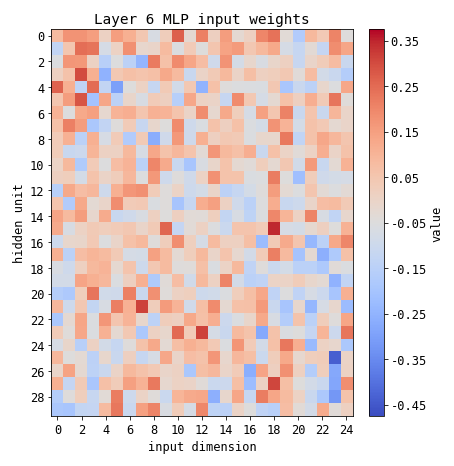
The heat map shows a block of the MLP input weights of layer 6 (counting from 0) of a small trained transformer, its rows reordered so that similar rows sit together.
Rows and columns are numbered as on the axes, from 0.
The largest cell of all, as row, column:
15, 18
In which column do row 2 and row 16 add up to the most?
10
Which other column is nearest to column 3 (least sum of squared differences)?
14
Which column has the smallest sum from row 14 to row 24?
21
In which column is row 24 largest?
19
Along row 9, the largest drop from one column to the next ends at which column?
17
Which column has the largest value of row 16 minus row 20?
23
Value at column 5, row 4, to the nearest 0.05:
-0.3
